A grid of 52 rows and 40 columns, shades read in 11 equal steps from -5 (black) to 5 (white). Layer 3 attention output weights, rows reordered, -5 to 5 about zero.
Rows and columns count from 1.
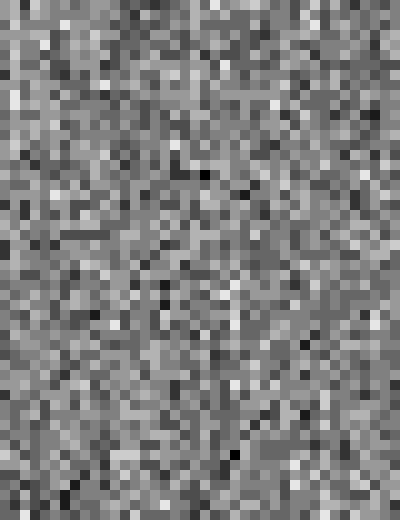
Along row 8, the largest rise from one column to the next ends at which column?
2
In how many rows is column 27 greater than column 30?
19
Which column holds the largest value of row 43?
33
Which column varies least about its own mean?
34
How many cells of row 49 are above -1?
24
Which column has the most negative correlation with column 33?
4
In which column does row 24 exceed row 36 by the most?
22
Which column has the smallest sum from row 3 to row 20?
38
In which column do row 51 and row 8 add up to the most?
17
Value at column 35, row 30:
-1
